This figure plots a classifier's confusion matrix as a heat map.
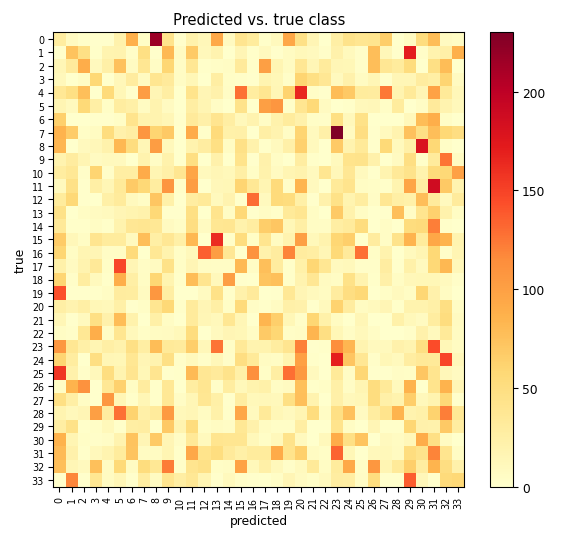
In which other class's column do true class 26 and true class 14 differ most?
2
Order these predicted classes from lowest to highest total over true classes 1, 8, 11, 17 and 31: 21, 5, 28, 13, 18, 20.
28, 21, 13, 18, 20, 5
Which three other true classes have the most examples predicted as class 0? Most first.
25, 19, 23
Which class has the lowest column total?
10
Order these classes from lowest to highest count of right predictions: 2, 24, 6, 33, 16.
6, 33, 24, 2, 16
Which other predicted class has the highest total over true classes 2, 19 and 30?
0
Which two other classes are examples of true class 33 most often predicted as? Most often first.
29, 1
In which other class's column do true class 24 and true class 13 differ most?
32
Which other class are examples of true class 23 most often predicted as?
31
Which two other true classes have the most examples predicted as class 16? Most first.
12, 25
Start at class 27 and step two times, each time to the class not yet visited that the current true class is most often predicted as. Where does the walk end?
20
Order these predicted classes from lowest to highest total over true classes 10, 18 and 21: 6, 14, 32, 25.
25, 6, 32, 14
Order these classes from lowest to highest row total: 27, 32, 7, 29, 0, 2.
29, 27, 2, 0, 32, 7
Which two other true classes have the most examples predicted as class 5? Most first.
17, 28
